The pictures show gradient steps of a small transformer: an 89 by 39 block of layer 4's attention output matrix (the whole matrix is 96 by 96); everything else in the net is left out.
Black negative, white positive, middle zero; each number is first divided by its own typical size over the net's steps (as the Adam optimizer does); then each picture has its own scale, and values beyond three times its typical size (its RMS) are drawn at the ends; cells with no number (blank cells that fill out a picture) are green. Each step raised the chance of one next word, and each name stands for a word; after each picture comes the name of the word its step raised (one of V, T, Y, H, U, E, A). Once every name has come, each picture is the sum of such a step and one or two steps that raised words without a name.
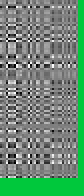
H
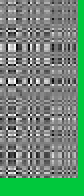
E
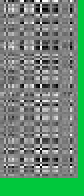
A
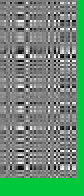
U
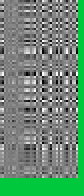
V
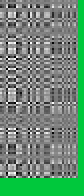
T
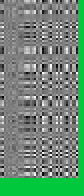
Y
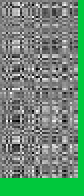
T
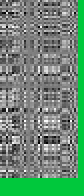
V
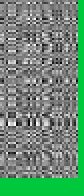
E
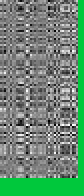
V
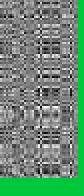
T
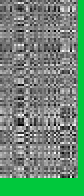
E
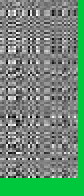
Y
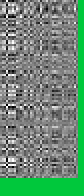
A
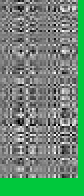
V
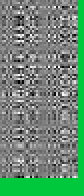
H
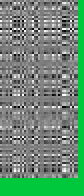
U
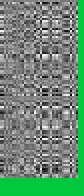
U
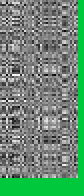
E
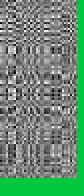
V
